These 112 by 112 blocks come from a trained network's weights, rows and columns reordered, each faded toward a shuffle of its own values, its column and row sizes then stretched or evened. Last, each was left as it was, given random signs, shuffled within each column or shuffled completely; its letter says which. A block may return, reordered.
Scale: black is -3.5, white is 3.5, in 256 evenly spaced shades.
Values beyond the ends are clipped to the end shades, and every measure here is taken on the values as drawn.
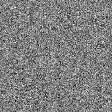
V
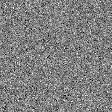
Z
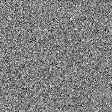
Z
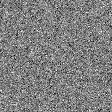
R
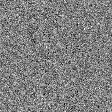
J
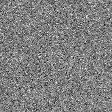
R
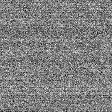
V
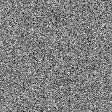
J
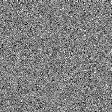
V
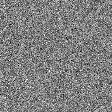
J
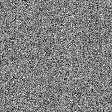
J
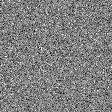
R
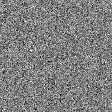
J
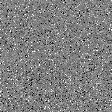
V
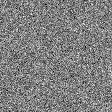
R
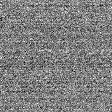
V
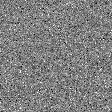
R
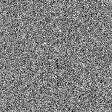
V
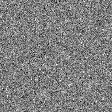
J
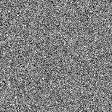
Z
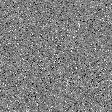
R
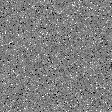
R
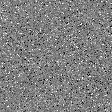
R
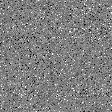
Z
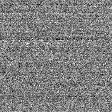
V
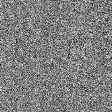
V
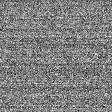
V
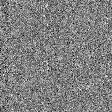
J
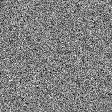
R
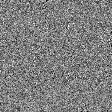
Z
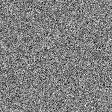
R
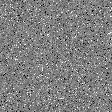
R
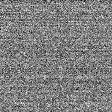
V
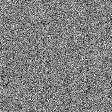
J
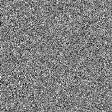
Z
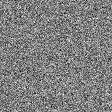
R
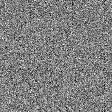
J
